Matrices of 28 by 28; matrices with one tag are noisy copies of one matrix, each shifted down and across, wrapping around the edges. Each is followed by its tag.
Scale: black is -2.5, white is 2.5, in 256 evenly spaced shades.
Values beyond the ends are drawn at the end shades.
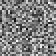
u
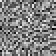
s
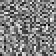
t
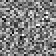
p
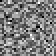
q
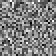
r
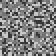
p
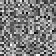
t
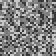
t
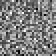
u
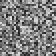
p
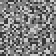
p
